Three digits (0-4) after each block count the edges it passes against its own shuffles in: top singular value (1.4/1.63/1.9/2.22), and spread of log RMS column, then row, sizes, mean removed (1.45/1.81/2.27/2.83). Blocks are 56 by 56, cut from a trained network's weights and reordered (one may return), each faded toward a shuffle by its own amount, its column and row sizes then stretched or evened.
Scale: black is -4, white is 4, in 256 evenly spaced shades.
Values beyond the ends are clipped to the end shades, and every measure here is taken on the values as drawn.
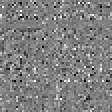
1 2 3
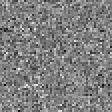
0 0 2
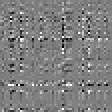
4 4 4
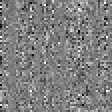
0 4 1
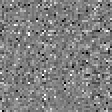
2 2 1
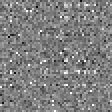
2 0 1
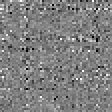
2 2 3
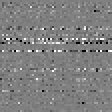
2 0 4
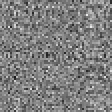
3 1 1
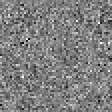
0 2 2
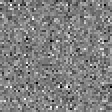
2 1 2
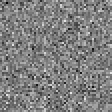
0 1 0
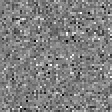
1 1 2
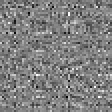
3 1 4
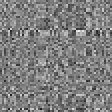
4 0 3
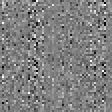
1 4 0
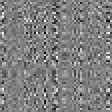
4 4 3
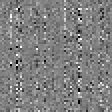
1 4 1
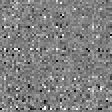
1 2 3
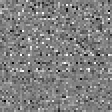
0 0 3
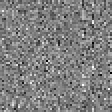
1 2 0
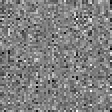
2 4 1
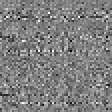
3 1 4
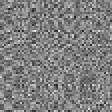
4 1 2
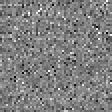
2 1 0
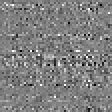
2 1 4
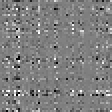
2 4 4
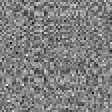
4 0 0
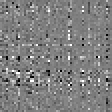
3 4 3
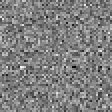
3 1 2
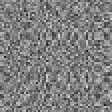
4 2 0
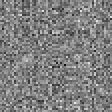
3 0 1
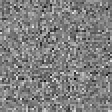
1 1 2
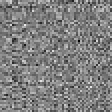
3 1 2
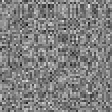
4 2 0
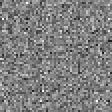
0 1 2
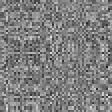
4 3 2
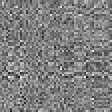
4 2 2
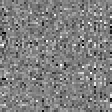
1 3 2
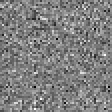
1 2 2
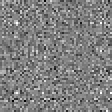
2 1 2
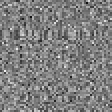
4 0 0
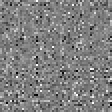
2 3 2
